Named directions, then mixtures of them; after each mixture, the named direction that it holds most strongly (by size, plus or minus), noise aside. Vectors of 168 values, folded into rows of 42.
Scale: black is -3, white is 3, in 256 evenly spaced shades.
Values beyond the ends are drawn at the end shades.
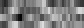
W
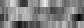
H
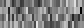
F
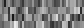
F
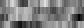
H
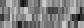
H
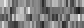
W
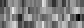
W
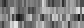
W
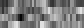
W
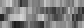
H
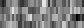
W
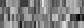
F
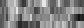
H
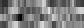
W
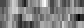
H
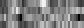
W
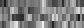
W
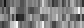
W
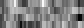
H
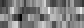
W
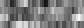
H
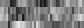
H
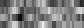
W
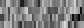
F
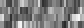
H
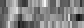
H
